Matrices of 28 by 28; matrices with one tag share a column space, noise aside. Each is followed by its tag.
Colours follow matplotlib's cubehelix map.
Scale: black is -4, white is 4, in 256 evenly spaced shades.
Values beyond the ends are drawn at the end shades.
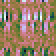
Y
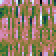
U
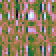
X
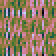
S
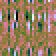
Y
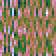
S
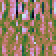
X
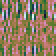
X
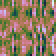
S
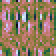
Y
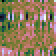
Y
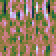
X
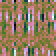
Y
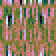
U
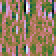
X
